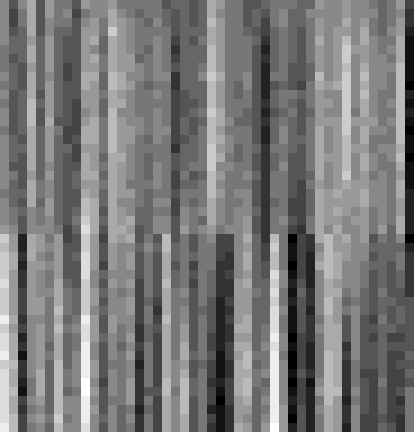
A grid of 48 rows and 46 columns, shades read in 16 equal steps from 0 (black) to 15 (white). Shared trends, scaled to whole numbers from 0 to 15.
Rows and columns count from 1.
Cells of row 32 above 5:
32
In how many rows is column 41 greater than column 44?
41
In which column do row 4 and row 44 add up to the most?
10
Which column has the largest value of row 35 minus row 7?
31
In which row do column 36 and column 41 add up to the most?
9
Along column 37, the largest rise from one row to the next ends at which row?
27
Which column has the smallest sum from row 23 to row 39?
33
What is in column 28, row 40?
11
